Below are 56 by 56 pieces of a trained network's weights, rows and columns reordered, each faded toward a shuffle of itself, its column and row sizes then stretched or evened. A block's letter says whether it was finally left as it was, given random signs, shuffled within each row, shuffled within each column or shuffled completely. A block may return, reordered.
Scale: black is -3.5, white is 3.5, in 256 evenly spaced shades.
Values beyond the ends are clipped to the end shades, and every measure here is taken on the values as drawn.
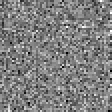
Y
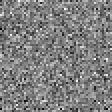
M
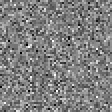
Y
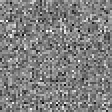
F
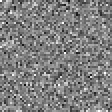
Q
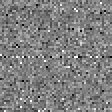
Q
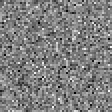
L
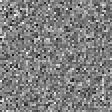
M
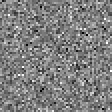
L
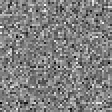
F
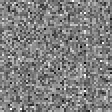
Y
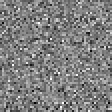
Q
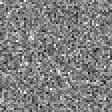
L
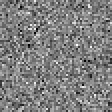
Y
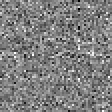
M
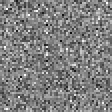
Y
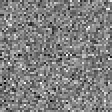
Q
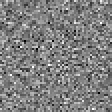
F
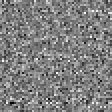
Q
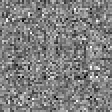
F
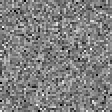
L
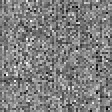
Y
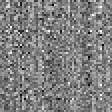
F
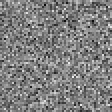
L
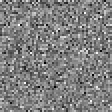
Q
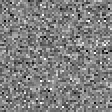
Q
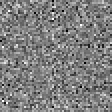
M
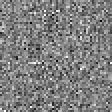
F
